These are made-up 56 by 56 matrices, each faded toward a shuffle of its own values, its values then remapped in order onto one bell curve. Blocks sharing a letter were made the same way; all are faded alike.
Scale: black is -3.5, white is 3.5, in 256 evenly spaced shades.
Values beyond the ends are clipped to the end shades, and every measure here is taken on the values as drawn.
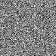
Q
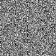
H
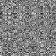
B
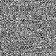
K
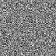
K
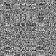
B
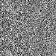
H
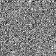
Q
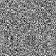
K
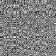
B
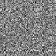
K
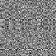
B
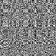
B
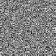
K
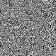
H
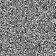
H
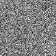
H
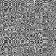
B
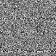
Q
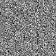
H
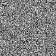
H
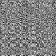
B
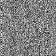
H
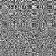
B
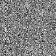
H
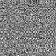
B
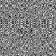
B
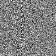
H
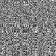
K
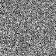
H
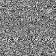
Q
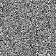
H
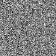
H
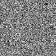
Q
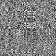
K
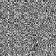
K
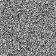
H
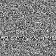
Q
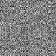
K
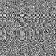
B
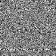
Q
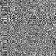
B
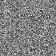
Q
